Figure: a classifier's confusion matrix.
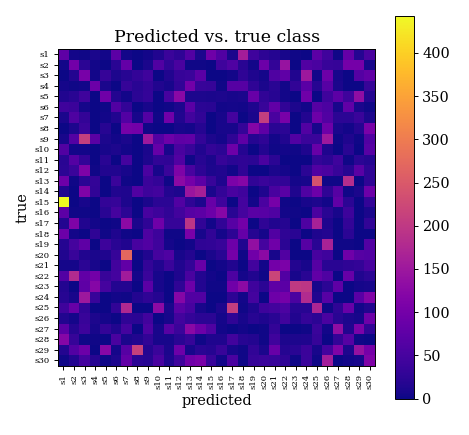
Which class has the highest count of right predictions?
s23
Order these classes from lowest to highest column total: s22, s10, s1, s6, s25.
s6, s10, s22, s1, s25
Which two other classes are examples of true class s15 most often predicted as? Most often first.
s1, s21
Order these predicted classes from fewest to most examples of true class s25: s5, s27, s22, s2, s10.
s5, s27, s22, s2, s10
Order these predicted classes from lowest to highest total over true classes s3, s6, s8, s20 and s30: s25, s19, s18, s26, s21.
s18, s25, s21, s19, s26
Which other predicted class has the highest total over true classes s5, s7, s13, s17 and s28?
s25
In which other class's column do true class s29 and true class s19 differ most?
s8
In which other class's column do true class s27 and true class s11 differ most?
s13
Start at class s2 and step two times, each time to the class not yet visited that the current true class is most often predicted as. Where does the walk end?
s21
